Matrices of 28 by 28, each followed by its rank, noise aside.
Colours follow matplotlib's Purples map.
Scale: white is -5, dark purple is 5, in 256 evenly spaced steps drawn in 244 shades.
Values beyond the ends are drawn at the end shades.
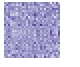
six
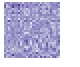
six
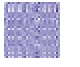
two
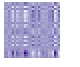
one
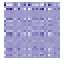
one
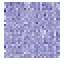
six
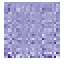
two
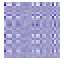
one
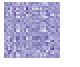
four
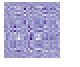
three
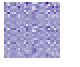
three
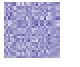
four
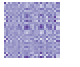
two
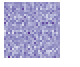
six
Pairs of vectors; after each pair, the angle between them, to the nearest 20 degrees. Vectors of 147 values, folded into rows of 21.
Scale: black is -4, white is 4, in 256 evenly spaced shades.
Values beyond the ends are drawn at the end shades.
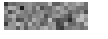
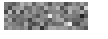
100 degrees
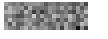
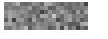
60 degrees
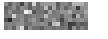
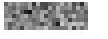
140 degrees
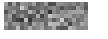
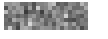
100 degrees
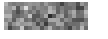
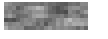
80 degrees
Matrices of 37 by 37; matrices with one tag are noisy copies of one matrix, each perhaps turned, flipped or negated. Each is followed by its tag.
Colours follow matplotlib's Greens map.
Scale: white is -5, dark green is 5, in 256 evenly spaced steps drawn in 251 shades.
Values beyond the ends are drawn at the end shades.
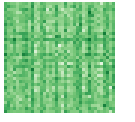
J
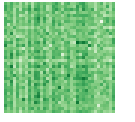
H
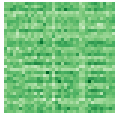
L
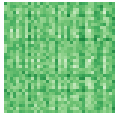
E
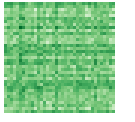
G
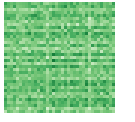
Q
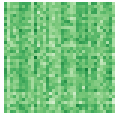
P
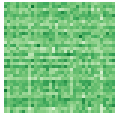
Q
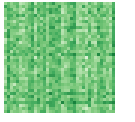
P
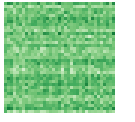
P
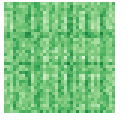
L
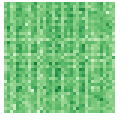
J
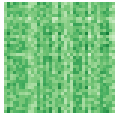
G
